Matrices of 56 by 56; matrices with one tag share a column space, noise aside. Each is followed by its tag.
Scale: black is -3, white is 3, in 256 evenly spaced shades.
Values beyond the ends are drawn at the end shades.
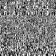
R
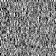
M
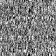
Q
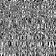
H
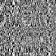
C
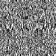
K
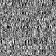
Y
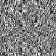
C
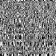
H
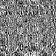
R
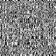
H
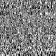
R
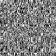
C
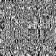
K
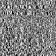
R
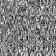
Q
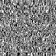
C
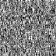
Q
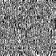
K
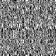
K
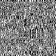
K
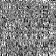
H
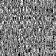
Q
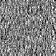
Q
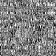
Y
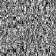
Q
